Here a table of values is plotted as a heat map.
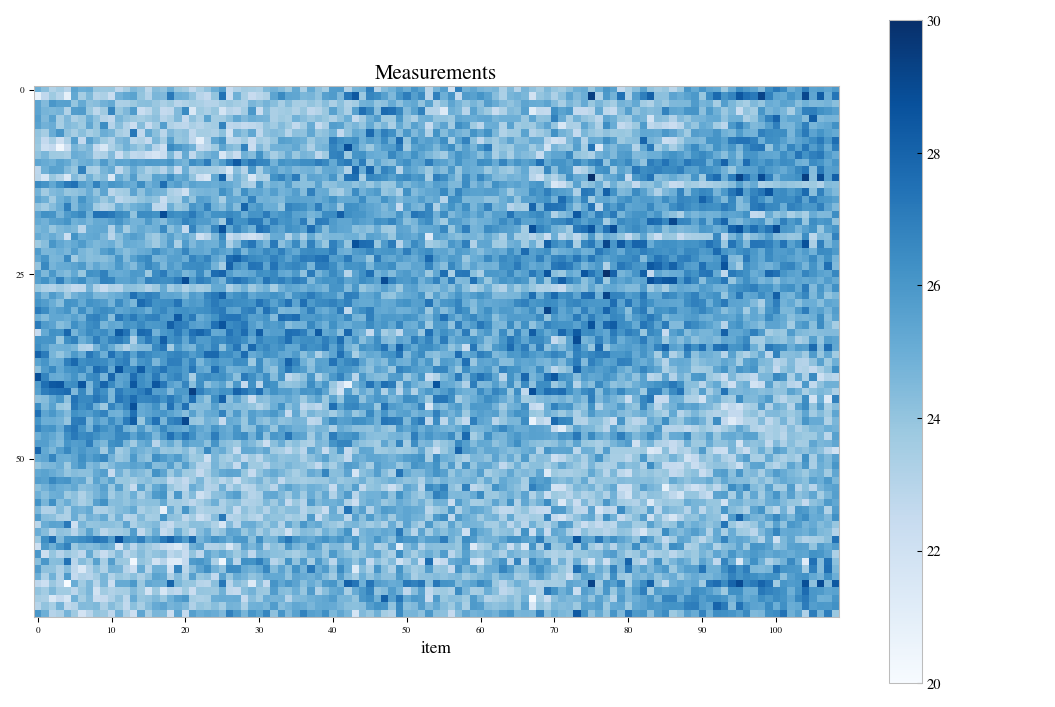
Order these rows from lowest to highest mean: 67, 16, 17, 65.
65, 67, 16, 17
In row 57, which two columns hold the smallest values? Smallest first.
17, 76
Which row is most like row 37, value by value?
47
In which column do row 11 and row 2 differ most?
43
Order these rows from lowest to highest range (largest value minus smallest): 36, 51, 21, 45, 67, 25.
51, 36, 21, 25, 45, 67
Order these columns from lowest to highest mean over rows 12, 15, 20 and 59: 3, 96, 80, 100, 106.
80, 3, 96, 100, 106
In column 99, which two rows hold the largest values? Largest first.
14, 25
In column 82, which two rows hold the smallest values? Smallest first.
60, 64
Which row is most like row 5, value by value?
58
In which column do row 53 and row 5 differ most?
25
